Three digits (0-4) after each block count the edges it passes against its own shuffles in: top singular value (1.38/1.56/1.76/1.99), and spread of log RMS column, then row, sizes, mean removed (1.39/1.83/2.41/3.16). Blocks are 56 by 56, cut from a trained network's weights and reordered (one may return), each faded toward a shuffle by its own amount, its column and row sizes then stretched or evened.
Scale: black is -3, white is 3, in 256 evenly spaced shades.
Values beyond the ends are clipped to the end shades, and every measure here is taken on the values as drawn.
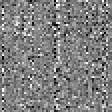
2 3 1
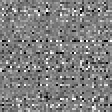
0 2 4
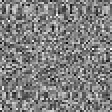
3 0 1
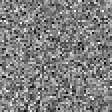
1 0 0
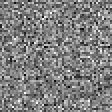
2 0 1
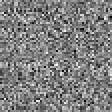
3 0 2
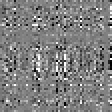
4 4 4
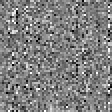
2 3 0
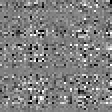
1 3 4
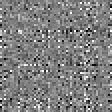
1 3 3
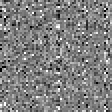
2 3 0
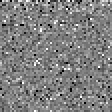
0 0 1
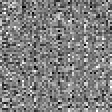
4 3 0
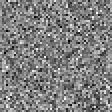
1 0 0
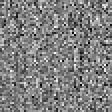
1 2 1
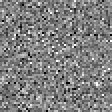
1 1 0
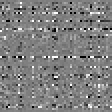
2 3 4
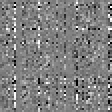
2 4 2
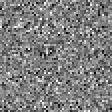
0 0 2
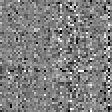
1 3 0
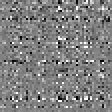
4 3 4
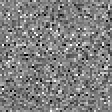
0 0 1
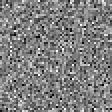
0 2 0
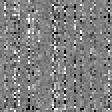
2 4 0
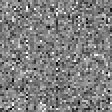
0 2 1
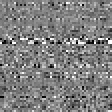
3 0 4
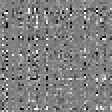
1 4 3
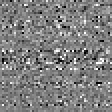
2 2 4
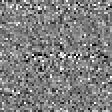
1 0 2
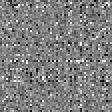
1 2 3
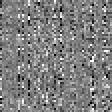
2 4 0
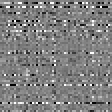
3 1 4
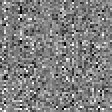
1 3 1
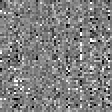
2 3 1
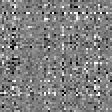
1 3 3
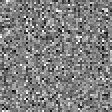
2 2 1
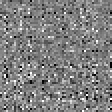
1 3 3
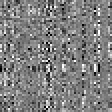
4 4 1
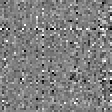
2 3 1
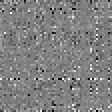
1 3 2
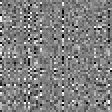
4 4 2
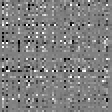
2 4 4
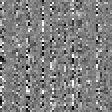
3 4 1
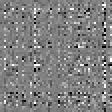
2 4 3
